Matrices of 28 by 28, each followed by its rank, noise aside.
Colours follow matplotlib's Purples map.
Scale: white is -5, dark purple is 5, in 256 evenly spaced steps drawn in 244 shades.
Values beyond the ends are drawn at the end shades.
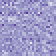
seven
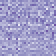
five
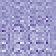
three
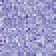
six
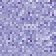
seven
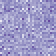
five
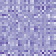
four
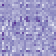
three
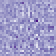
four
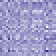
three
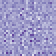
four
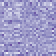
four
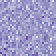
seven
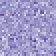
seven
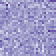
seven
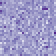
seven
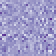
four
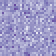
seven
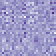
five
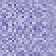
three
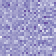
five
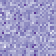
six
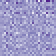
four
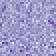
five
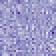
five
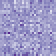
three
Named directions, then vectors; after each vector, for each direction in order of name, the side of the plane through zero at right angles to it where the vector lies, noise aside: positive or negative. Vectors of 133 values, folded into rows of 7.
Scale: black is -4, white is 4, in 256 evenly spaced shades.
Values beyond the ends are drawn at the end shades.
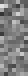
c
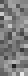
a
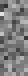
positive, negative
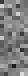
positive, positive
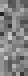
negative, positive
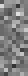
positive, positive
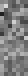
negative, positive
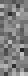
positive, positive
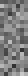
positive, positive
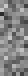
negative, positive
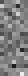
positive, positive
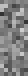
negative, positive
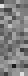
positive, positive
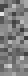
positive, negative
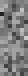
negative, positive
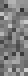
positive, negative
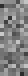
negative, negative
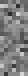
positive, positive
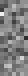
positive, negative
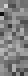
negative, positive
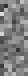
positive, negative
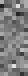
negative, negative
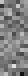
negative, negative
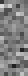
positive, positive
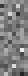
negative, negative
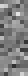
positive, positive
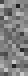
positive, positive
